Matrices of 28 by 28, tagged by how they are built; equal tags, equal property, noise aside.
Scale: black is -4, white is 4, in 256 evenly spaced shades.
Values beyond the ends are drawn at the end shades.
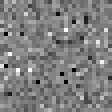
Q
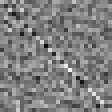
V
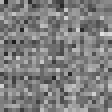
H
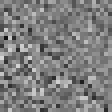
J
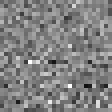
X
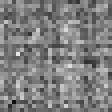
H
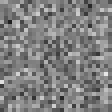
H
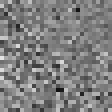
J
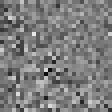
J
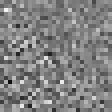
J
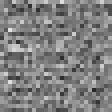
H
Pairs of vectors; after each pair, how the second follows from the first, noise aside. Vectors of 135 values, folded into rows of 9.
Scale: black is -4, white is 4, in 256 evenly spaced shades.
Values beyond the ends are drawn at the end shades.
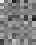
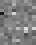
wrapped around, negated, partly zeroed.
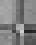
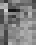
wrapped around.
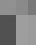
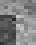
copied.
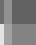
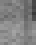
reversed, negated, shrunk.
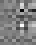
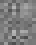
wrapped around, shrunk.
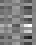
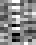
wrapped around, negated, scaled up.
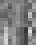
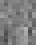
negated, shrunk.
